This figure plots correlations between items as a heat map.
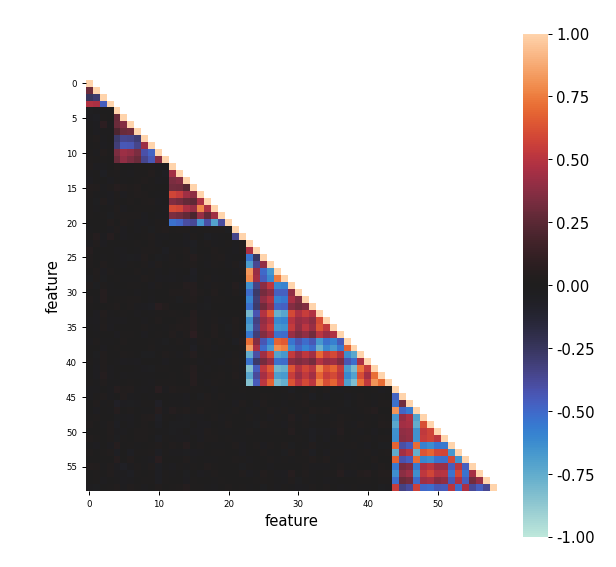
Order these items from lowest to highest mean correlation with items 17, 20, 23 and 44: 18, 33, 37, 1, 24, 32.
33, 32, 18, 1, 24, 37
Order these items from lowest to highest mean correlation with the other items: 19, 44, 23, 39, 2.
23, 44, 2, 19, 39
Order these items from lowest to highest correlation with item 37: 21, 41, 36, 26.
41, 26, 36, 21
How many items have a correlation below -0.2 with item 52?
10
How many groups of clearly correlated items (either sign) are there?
6
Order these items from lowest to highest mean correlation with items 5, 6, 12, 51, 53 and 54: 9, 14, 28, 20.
9, 20, 28, 14
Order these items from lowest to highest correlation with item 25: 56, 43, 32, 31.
56, 32, 31, 43
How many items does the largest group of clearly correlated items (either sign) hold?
21
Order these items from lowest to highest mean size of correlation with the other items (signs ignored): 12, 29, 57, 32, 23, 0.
0, 12, 57, 32, 29, 23
